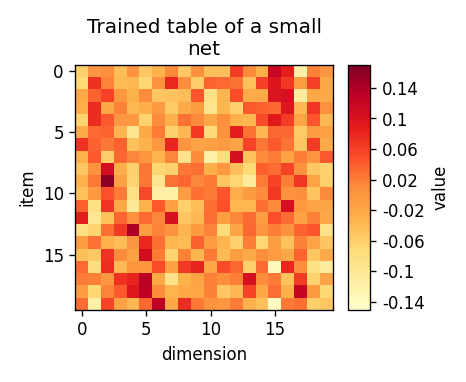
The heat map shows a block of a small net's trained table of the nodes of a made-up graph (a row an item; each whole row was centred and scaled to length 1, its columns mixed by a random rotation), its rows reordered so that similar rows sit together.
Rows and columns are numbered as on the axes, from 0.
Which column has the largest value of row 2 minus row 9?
12
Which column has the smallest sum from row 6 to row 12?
4
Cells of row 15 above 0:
8
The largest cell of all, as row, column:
9, 2
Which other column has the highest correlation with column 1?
15
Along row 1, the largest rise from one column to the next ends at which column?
1
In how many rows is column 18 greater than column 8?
13
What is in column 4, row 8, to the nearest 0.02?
-0.06
